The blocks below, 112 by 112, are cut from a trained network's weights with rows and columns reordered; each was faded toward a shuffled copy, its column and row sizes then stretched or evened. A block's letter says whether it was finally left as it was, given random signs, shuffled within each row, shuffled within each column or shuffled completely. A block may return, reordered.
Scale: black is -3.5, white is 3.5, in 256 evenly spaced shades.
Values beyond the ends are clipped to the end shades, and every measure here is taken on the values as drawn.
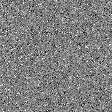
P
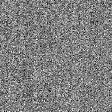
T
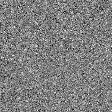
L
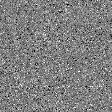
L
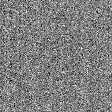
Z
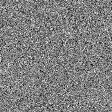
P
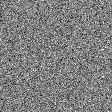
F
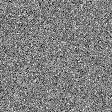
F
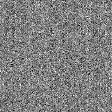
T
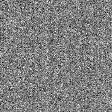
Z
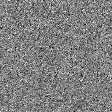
P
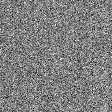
Z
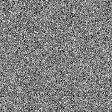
Z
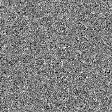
L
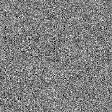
T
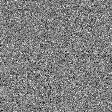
P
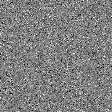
Z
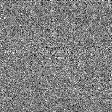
T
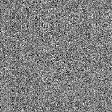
T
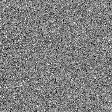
Z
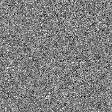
L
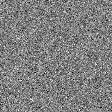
P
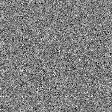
L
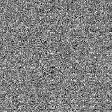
T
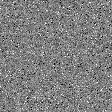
F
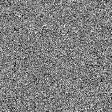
L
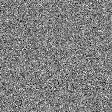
P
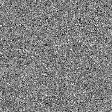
L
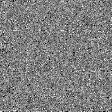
L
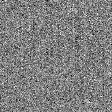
Z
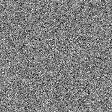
P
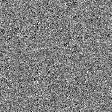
Z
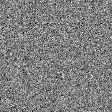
P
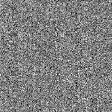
T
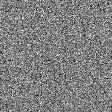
L
